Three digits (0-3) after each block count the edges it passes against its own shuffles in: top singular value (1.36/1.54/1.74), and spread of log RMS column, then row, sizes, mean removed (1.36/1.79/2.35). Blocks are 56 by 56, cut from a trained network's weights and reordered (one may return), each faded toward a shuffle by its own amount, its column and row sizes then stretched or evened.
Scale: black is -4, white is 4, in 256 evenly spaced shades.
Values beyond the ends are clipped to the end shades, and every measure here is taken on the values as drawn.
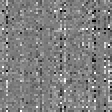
1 3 2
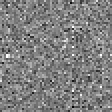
1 1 1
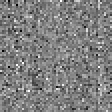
0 1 1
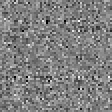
0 1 2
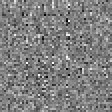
2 2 1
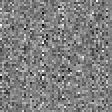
3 3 0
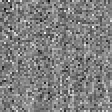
0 0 0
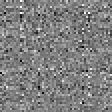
2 2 2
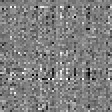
2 2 3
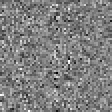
1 2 0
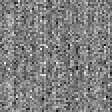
2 1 1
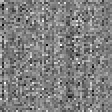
2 2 1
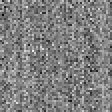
1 1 0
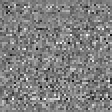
0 0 3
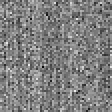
2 0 0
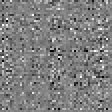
1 3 3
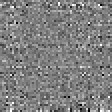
2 2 3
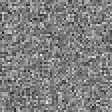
1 0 0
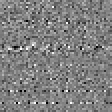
1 1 3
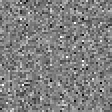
0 2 0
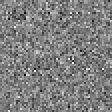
0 0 1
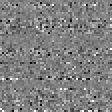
0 1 3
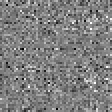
1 2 3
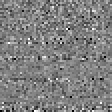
0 0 3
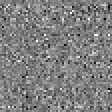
0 1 3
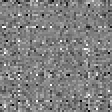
0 2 3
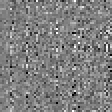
2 3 2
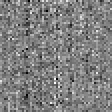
2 2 1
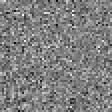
1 2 1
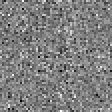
0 1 2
